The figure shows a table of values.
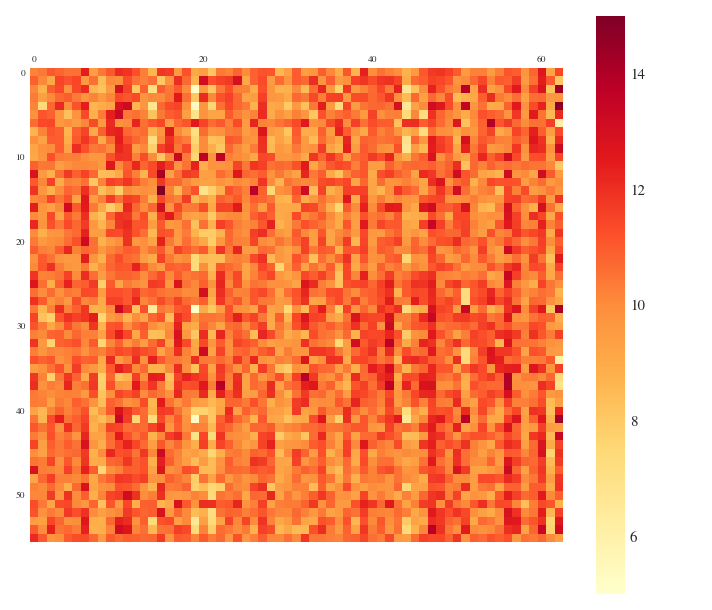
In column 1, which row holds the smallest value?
4
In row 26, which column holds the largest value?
20
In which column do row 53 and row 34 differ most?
62
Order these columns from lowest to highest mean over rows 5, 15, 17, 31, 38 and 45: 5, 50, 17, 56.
5, 50, 17, 56
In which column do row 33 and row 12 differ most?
15
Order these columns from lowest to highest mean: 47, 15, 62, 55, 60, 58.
58, 55, 62, 15, 60, 47
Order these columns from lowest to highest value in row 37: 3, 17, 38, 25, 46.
25, 3, 38, 17, 46
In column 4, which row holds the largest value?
16
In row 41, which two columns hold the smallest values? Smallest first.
19, 44
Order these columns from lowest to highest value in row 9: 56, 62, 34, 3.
56, 3, 34, 62
